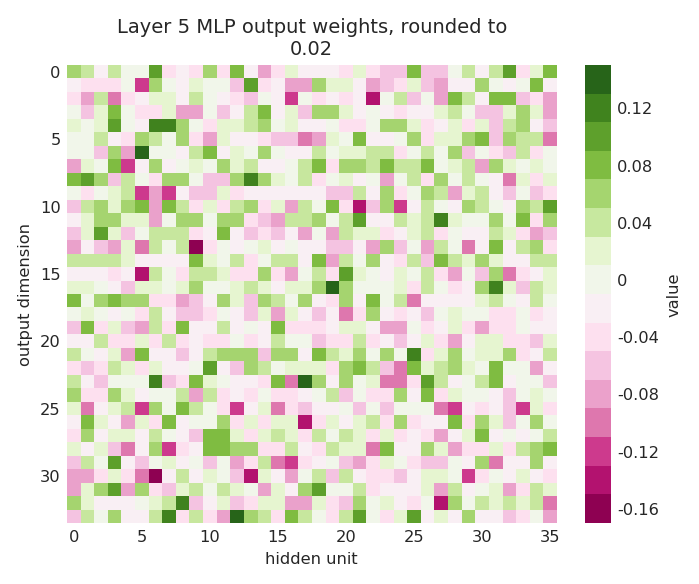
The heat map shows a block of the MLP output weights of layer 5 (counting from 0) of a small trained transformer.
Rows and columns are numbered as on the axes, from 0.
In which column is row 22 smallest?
24
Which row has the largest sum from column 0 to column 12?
4
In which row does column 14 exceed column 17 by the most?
3
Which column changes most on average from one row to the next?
5
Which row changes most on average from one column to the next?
10
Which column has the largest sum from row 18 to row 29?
6
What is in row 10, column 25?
-0.02
